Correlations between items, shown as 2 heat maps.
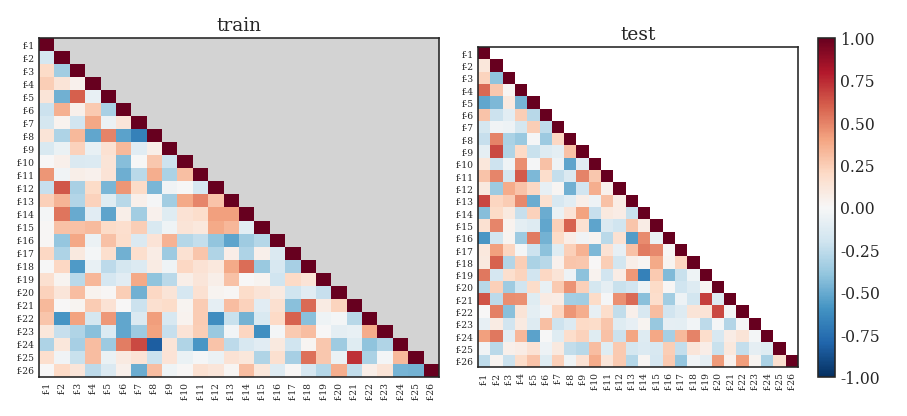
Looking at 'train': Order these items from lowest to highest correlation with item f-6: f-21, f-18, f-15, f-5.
f-5, f-18, f-21, f-15
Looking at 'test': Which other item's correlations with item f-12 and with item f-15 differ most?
f-8
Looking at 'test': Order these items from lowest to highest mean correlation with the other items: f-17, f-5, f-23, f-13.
f-5, f-23, f-17, f-13
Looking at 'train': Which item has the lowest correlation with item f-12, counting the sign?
f-22
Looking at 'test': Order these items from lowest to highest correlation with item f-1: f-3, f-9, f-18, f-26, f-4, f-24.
f-26, f-9, f-18, f-3, f-24, f-4
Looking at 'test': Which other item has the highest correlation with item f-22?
f-20
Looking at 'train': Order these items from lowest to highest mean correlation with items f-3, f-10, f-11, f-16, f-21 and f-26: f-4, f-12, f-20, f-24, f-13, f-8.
f-24, f-12, f-4, f-13, f-20, f-8
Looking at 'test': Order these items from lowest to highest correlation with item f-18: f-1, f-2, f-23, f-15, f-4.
f-23, f-1, f-4, f-15, f-2
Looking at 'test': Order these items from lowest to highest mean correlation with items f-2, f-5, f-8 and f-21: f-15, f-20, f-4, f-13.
f-4, f-13, f-20, f-15
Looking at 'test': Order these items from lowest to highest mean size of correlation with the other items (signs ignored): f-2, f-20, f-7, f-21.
f-7, f-20, f-21, f-2
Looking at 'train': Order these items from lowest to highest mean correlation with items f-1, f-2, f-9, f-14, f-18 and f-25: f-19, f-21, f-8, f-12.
f-8, f-19, f-12, f-21
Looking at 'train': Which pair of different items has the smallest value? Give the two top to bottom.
f-8, f-24
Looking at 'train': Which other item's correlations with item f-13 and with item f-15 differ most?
f-18
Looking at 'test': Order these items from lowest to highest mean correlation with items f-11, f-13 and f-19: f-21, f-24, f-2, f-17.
f-17, f-2, f-24, f-21
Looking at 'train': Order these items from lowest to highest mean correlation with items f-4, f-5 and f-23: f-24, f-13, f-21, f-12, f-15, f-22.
f-12, f-24, f-15, f-13, f-21, f-22
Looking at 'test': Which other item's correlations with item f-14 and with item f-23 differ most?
f-6
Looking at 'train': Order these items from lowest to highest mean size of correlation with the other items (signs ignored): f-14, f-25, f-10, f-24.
f-10, f-25, f-14, f-24
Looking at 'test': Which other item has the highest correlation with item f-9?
f-2
